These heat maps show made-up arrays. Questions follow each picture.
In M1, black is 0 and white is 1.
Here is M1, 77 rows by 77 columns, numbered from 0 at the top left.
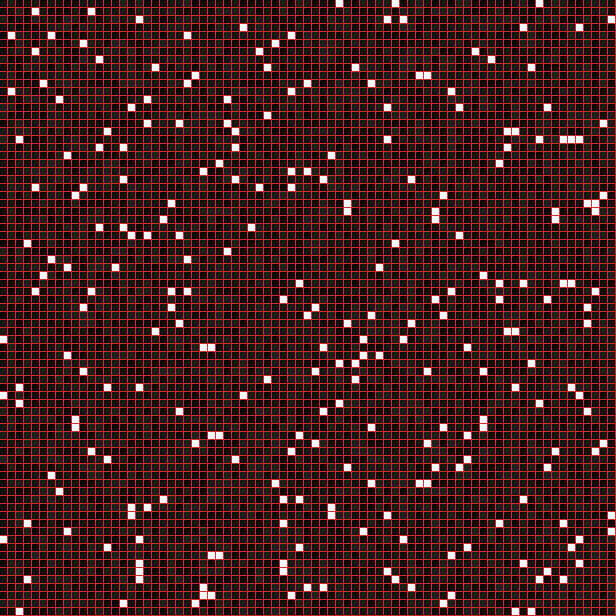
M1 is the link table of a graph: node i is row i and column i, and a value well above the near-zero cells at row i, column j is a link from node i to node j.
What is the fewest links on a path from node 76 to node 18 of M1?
4
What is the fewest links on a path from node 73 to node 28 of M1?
4
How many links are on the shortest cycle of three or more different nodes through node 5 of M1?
5
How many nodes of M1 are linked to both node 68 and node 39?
0
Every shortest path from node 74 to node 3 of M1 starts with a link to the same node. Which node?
node 26
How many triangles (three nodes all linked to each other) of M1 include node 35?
3
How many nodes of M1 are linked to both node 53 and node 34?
1
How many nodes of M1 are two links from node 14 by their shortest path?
2
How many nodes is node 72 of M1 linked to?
5
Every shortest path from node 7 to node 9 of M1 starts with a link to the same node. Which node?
node 12
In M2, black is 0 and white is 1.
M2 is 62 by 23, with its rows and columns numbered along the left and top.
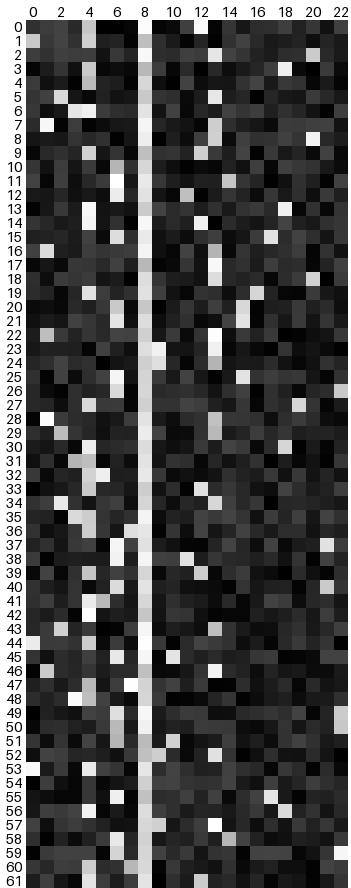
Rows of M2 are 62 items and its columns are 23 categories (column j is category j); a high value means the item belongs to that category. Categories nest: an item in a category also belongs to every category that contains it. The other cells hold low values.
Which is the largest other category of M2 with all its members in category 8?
4
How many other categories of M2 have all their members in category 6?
7
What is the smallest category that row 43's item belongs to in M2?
2
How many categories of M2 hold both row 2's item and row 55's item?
1
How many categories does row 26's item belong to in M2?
3
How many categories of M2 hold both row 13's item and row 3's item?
3
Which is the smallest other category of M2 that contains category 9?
13
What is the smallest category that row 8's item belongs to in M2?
20
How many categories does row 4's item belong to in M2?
2
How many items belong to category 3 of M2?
4
